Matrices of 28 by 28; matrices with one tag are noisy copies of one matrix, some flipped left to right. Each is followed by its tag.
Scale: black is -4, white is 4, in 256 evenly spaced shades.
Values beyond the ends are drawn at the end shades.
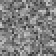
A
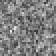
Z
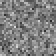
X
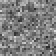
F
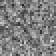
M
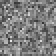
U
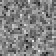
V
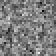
U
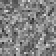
U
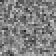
V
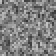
X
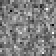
U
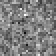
U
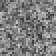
Z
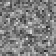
V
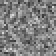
V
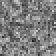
M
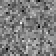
A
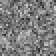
A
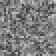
F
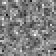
M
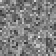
X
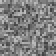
F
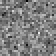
X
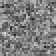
F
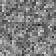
M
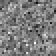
Z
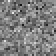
A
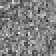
X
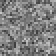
Z
